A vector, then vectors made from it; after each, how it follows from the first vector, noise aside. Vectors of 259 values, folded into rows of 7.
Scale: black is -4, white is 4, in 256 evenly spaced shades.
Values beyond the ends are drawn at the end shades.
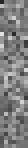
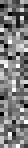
wrapped around, negated, scaled up.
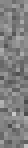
reversed, negated, shrunk.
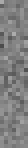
negated, shrunk.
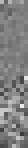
wrapped around, partly zeroed.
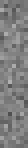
wrapped around, negated, shrunk.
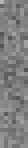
negated, shrunk.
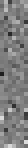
wrapped around, partly zeroed.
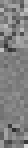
reversed, negated, partly zeroed.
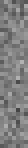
wrapped around, negated, shrunk.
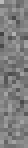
negated, shrunk.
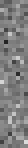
wrapped around, partly zeroed.
